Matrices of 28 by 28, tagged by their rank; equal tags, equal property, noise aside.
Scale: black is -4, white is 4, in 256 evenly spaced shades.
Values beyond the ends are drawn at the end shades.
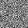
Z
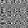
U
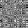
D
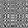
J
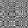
J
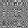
U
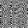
U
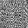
Z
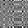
J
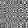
J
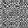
D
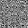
Z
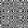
J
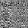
Z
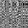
U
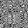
D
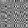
J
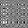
J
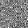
Z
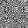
D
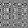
J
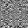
U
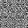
Z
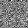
Z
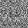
Z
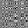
J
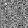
Z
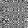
U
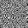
Z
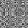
U
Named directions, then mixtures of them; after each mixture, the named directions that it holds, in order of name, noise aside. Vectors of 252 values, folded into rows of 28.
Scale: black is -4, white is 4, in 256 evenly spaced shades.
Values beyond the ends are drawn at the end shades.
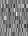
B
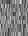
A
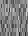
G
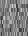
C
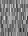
A, C, G.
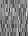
G.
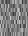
A, C.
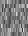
A, B, C.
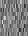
A, B, C.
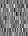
B.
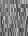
C, G.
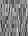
G.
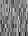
G.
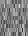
A, B, G.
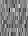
B, G.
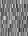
A, B, C.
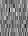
A, B, G.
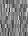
A, G.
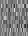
B.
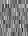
A, B.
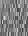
B, C, G.
